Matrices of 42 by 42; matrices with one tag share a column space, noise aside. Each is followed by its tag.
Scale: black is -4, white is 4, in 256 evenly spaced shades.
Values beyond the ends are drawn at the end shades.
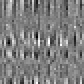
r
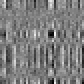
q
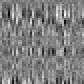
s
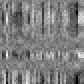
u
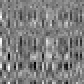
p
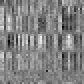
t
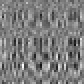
p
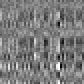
p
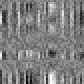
u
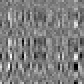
p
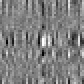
r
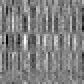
t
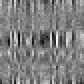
r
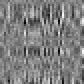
s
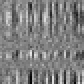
u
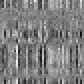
q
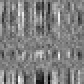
u
